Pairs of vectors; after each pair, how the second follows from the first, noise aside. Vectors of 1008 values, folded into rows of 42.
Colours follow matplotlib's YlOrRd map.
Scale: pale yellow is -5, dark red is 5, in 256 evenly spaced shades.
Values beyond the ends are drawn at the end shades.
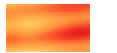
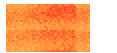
wrapped around, shrunk.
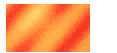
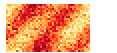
wrapped around, negated, scaled up.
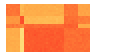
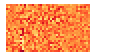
sign-scrambled.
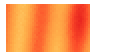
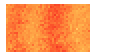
wrapped around, shrunk.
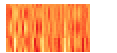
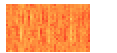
wrapped around, shrunk.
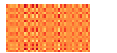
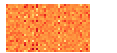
partly zeroed.
